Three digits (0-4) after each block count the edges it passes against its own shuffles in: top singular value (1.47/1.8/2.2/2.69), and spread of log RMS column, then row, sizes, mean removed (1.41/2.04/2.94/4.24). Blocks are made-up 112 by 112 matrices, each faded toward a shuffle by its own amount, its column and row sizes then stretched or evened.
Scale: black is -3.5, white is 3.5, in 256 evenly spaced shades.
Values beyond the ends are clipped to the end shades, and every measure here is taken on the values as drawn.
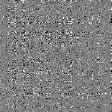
2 3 3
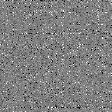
0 2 2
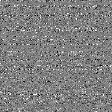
1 0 3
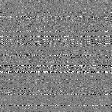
3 1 4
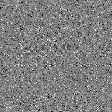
2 0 1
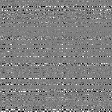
4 1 4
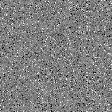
2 1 0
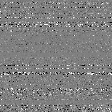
0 0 4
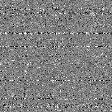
2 1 3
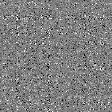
1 2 2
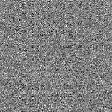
3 1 0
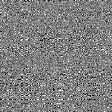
3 0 3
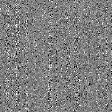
2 3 0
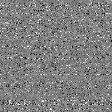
1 0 3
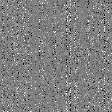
1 3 0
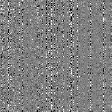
3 4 1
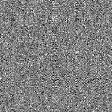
3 1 1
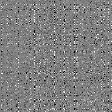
3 3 2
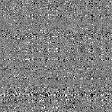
3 2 3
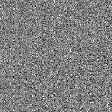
2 2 0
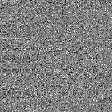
3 0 1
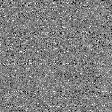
2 0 2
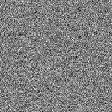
3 0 0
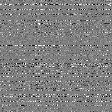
1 1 4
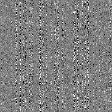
0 4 1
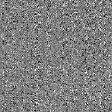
2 3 1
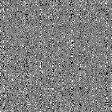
0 3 2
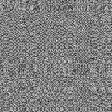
4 0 0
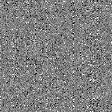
2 2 1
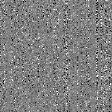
1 3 1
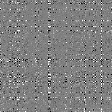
4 3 3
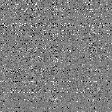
0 2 3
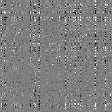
4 3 3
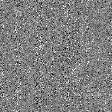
0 3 0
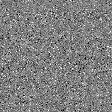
0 0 1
